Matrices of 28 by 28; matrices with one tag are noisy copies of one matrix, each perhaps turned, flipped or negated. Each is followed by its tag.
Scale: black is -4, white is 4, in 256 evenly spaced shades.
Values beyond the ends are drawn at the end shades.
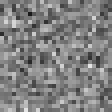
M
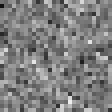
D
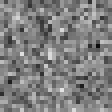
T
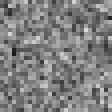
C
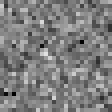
C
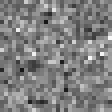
T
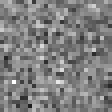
M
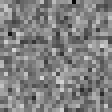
C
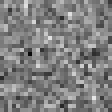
M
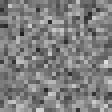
M
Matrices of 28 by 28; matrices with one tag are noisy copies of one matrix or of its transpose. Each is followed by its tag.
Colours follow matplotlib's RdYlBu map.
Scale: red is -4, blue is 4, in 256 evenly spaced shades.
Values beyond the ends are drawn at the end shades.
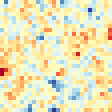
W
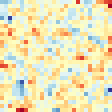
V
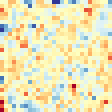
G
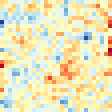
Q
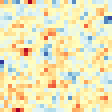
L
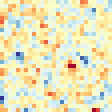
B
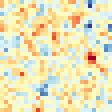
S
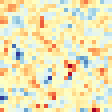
B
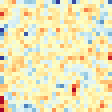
G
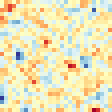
B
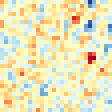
S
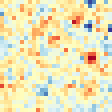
S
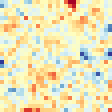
W
